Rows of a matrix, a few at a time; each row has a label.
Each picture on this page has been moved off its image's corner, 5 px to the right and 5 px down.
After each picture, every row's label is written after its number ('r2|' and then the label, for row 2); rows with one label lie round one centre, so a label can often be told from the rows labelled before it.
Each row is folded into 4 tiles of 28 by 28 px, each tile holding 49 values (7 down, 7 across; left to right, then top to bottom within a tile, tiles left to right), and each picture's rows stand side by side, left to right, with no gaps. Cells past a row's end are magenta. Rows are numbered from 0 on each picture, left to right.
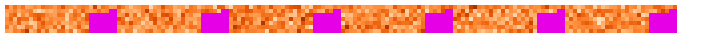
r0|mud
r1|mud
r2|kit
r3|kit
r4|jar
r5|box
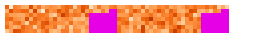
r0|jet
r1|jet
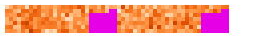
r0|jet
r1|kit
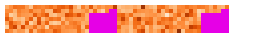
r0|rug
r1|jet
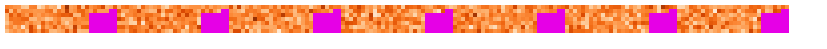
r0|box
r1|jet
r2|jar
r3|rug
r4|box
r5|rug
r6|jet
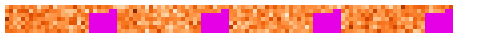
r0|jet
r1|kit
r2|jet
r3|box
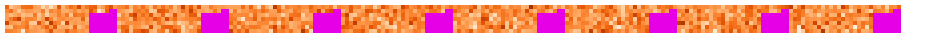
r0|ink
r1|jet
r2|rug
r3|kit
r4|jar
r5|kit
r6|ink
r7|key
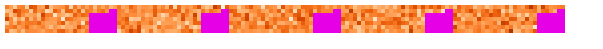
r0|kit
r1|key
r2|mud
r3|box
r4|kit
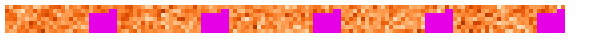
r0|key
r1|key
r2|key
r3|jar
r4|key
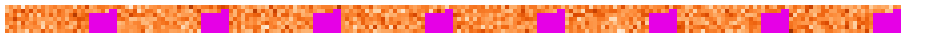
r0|box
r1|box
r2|box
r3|jet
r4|key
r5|key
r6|mud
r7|jar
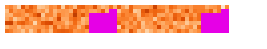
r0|mud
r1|key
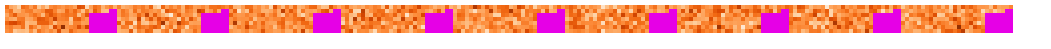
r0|mud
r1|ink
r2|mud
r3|kit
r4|jar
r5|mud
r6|key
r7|ink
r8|jet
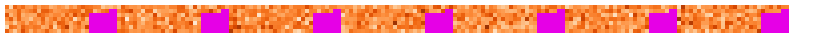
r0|key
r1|kit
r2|kit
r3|box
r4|key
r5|jet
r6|kit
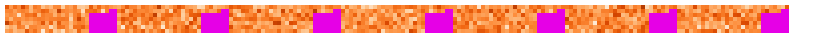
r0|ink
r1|jar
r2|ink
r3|box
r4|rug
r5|mud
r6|key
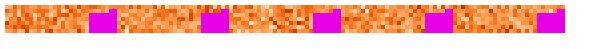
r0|ink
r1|key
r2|ink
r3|kit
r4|rug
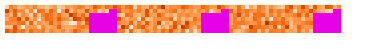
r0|box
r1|rug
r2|box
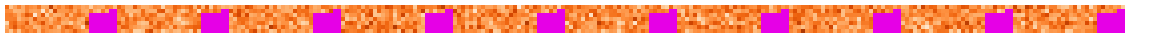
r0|jet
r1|mud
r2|key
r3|rug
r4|box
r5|jar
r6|rug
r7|key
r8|jar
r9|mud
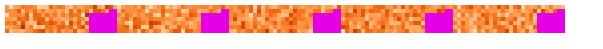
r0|mud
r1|jet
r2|key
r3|key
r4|rug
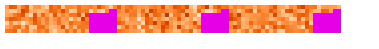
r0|jar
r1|rug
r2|jet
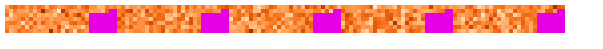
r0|rug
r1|kit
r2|jar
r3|mud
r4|kit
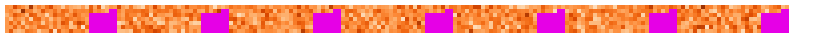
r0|jar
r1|key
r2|kit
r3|key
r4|jar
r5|box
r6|jet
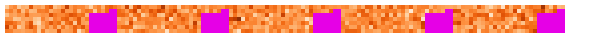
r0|box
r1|jar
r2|key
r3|jet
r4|mud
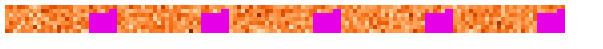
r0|rug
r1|rug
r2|jar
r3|jet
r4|box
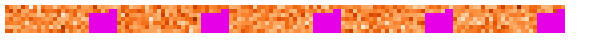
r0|mud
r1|box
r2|key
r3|jar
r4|rug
